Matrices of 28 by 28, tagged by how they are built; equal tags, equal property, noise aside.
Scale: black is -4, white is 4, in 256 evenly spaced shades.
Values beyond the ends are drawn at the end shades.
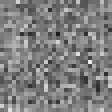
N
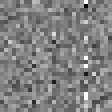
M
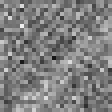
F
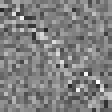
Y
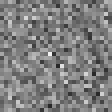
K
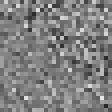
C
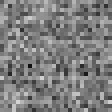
N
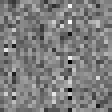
M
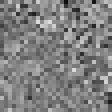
C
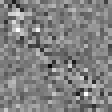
Y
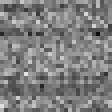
N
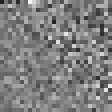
C
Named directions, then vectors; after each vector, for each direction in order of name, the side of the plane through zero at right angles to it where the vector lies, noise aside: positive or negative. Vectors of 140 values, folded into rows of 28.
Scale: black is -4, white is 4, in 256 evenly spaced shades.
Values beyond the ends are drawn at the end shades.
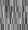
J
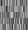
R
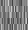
negative, positive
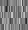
positive, positive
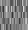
negative, negative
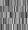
positive, negative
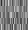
negative, positive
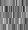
positive, positive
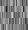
positive, positive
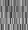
positive, negative
